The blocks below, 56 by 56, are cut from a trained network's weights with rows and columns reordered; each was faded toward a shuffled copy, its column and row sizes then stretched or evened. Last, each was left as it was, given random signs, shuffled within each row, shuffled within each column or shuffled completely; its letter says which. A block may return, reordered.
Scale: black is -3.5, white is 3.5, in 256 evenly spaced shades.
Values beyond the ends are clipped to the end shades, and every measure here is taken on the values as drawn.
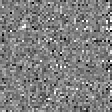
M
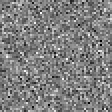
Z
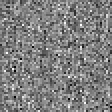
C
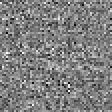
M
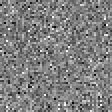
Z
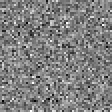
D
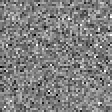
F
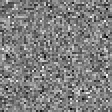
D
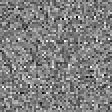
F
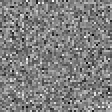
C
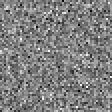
Z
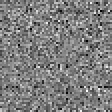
D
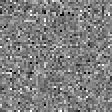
D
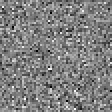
C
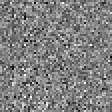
D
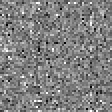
D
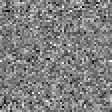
F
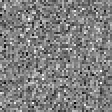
C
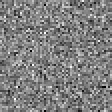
D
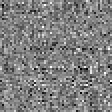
M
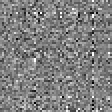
M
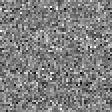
F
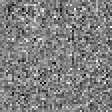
M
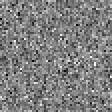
Z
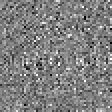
M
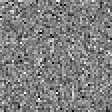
C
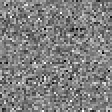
F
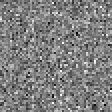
C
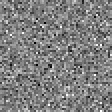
Z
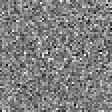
Z
